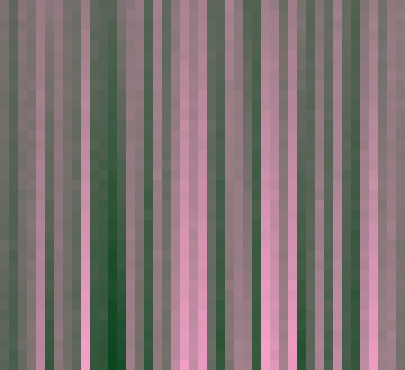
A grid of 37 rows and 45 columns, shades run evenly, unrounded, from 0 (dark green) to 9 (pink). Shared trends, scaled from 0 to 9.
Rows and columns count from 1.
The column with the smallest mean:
13
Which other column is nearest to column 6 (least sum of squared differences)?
34
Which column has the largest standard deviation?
14
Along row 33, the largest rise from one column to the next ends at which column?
30
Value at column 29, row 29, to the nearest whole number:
2
